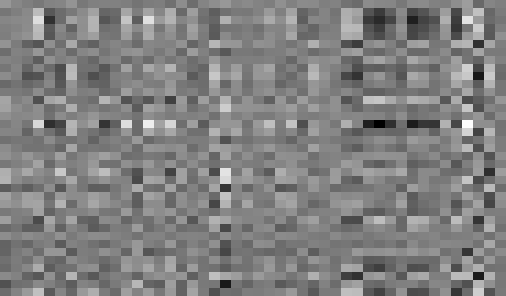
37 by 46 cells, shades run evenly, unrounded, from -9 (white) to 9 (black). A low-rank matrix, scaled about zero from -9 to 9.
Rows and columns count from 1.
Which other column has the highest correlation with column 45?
20
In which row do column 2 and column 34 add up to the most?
16
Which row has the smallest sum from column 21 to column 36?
22
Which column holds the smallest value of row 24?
45
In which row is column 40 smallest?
13
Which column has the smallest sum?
43
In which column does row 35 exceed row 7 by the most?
44
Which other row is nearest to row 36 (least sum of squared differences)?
7
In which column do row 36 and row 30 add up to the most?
21
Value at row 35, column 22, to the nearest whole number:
-2
